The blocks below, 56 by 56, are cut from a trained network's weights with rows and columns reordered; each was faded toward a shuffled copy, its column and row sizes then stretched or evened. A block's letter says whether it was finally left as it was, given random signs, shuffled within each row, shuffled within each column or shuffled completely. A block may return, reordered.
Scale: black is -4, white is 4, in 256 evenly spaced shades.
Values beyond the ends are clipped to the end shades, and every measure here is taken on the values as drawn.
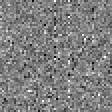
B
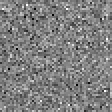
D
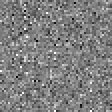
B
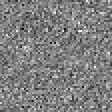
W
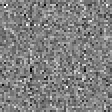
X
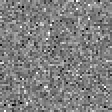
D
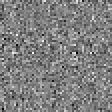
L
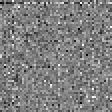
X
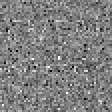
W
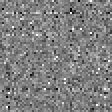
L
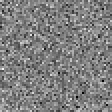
D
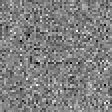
L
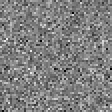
W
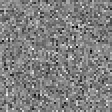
B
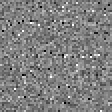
W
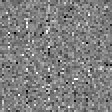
B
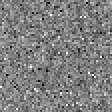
D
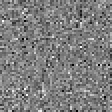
X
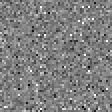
X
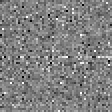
X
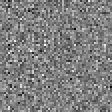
L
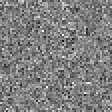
B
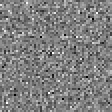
W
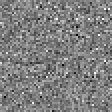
W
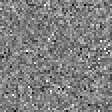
W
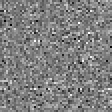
X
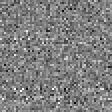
W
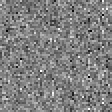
B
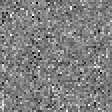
B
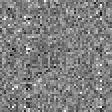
L
